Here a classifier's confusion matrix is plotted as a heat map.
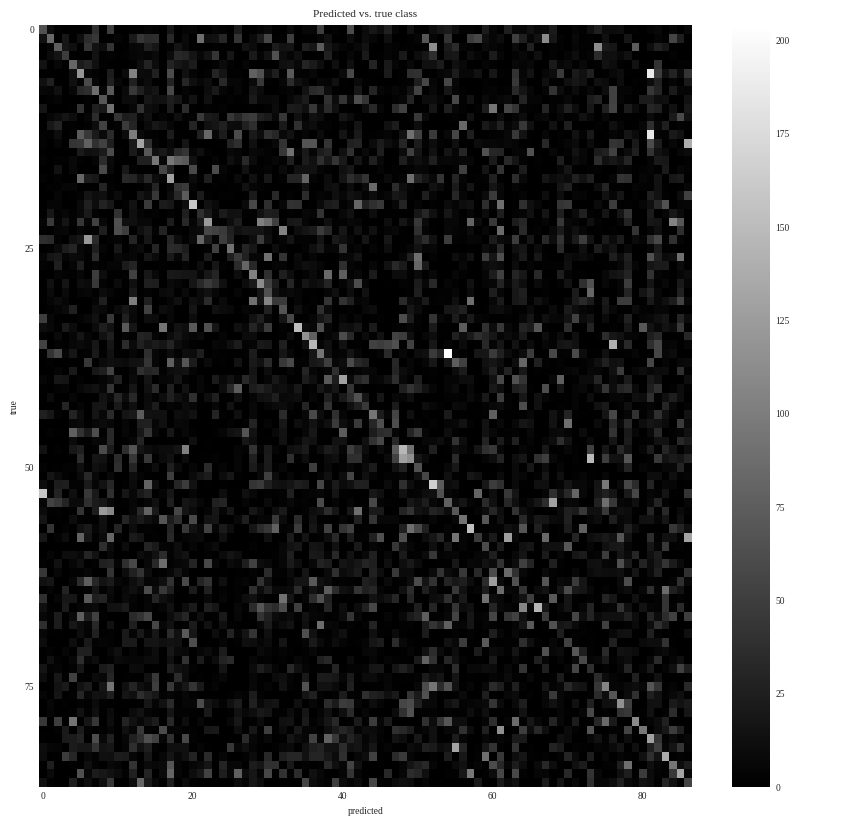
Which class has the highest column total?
81
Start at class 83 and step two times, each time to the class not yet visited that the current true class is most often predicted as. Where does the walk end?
70
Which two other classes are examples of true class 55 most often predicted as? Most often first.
8, 9
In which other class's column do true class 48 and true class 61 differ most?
19
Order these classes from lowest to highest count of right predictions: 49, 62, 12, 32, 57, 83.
32, 62, 12, 49, 83, 57
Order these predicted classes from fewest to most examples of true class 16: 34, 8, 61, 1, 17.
1, 34, 17, 61, 8
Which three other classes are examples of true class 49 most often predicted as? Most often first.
73, 48, 78
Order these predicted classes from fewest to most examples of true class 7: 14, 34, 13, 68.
34, 14, 13, 68
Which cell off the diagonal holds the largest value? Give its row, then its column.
37, 54
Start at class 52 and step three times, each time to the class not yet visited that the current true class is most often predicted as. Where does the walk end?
60
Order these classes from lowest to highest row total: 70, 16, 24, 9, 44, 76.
16, 70, 76, 44, 9, 24
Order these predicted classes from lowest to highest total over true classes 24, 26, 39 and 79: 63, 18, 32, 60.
18, 32, 60, 63
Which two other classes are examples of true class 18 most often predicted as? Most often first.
44, 19
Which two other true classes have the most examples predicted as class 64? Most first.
66, 38
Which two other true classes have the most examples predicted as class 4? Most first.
79, 46
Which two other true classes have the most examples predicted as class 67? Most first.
1, 58
